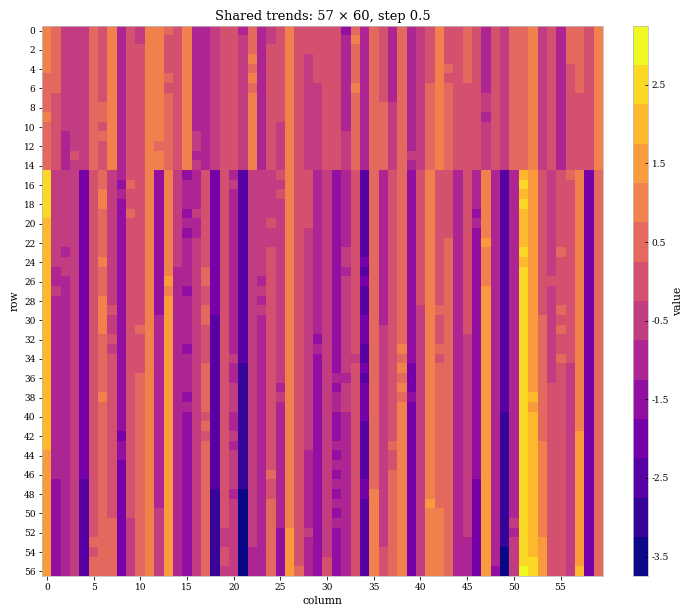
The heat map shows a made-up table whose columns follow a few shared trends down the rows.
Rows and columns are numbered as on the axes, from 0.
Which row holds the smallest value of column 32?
0
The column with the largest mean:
51
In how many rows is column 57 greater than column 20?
49
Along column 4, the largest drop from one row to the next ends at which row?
15
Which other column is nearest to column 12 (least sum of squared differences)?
50
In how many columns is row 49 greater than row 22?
19
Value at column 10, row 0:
-0.5
